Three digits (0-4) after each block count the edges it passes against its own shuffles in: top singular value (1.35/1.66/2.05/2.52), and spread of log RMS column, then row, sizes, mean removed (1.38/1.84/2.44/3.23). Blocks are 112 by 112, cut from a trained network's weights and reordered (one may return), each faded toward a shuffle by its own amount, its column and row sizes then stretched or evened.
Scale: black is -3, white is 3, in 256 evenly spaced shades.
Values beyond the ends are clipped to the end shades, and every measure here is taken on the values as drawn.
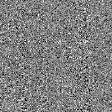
0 3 2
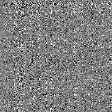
0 4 3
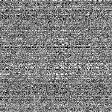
3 2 3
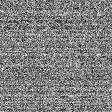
2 0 0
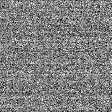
1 2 0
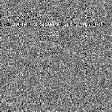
3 2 3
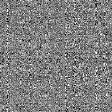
0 4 2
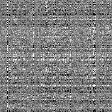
4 4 2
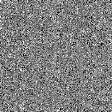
0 2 2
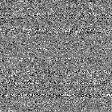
0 2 4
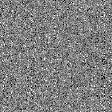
1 2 0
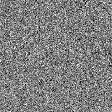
1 1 0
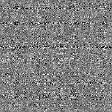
0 3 4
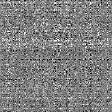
2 4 3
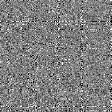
3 3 3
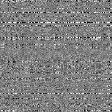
4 1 4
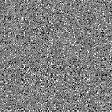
3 2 1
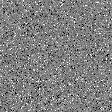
1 0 1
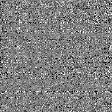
0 3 4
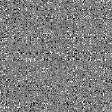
1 4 4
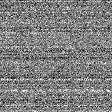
3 1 3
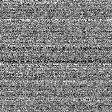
3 1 3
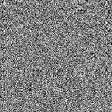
3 1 0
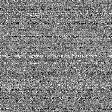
2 1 3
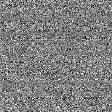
0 0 4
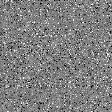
1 1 2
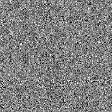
1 2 2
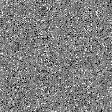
2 2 0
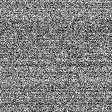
2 0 0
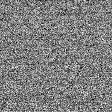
0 0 1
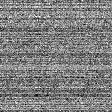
4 1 1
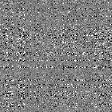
0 3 4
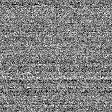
2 0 2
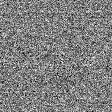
0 0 0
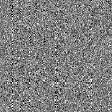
2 3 0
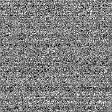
2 3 2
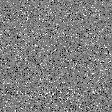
0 0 2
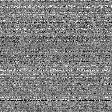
3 1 4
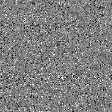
2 2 1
